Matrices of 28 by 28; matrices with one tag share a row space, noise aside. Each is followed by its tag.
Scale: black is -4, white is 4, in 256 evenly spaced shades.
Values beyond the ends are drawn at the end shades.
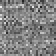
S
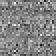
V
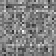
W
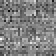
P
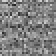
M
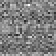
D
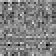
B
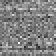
D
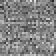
P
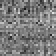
V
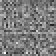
S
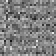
P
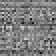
V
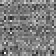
P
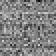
D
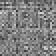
V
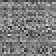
B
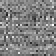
P
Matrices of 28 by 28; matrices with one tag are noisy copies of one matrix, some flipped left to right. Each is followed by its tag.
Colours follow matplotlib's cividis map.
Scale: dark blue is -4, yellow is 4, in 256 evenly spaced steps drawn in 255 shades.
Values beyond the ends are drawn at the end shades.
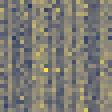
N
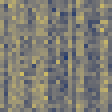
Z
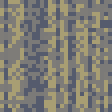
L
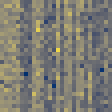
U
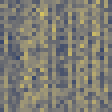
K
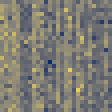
U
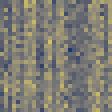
L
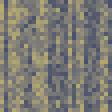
Z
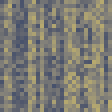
Z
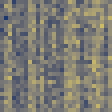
Z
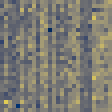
U
